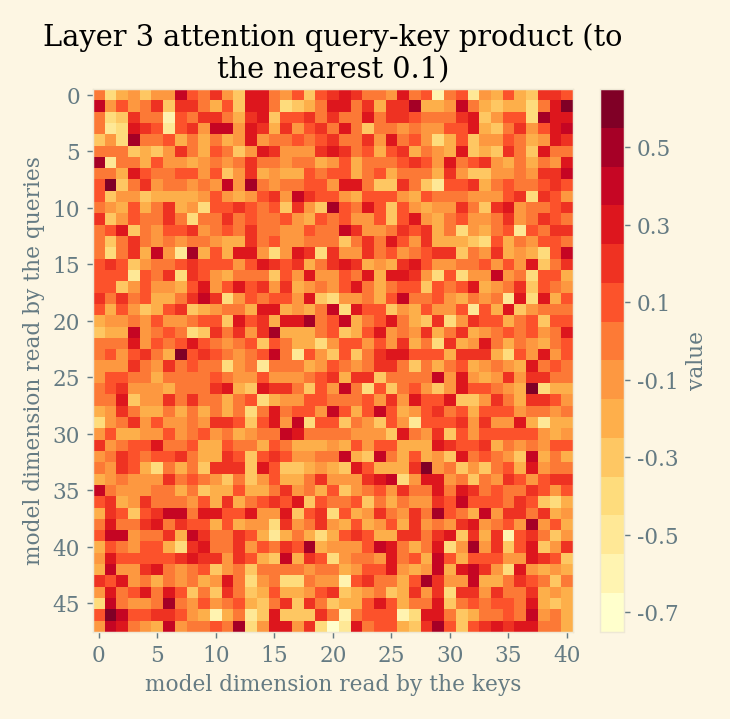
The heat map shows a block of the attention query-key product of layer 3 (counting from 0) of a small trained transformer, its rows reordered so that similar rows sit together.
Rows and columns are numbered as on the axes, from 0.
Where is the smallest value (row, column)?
47, 20
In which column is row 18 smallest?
35
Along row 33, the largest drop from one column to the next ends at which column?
29
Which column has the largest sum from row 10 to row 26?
26
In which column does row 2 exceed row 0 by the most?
32
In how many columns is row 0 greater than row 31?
17
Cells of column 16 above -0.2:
37
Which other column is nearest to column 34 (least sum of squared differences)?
12
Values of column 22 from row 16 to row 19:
0 0.3 -0.1 0.3
